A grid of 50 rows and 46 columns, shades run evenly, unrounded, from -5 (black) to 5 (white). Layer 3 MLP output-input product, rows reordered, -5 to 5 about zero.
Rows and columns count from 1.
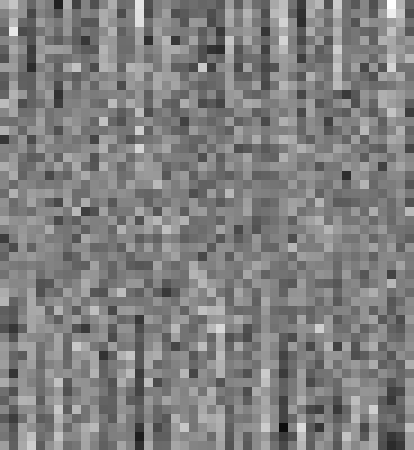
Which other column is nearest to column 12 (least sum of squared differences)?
5
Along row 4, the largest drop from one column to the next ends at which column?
3
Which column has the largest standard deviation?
16
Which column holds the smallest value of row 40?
12
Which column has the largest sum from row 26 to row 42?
25
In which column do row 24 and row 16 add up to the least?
11
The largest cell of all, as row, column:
1, 44
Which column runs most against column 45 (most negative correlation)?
34
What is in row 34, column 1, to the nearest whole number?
2
